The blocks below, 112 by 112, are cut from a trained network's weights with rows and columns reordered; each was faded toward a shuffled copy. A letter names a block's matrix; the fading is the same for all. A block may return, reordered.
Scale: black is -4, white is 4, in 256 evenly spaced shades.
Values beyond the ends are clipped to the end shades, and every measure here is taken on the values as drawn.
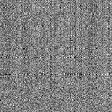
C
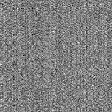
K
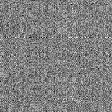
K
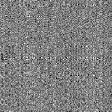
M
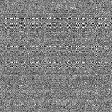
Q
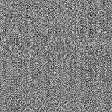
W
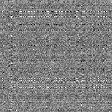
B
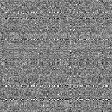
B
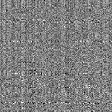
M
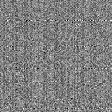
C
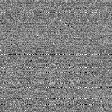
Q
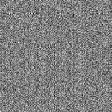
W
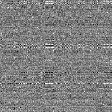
B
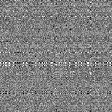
B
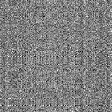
C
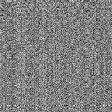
K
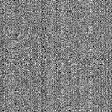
M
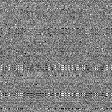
Q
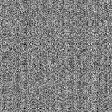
K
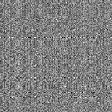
C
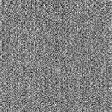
W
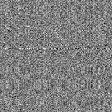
K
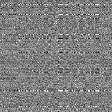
Q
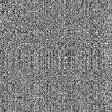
M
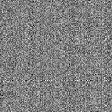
K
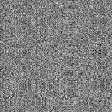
W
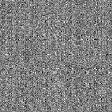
M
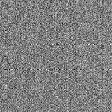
W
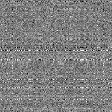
B
